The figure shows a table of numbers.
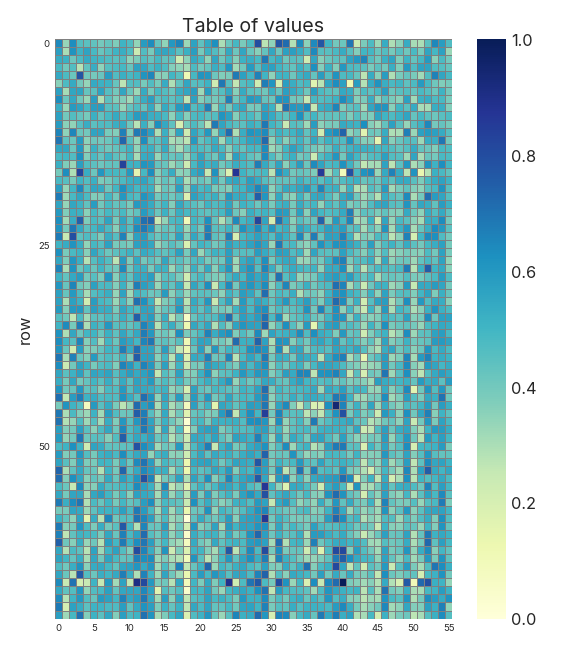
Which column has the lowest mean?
18
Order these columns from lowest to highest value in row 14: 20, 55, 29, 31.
31, 55, 20, 29
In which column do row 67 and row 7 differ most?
11
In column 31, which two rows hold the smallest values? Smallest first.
5, 8
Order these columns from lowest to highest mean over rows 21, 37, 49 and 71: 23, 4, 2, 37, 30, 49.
30, 4, 23, 2, 49, 37
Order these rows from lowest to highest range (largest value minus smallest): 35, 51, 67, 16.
51, 35, 16, 67
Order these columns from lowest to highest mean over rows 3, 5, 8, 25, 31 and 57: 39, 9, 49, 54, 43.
43, 9, 49, 54, 39
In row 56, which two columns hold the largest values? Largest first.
29, 39
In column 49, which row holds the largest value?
67
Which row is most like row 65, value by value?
41
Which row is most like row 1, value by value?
6
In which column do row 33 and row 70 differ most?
40
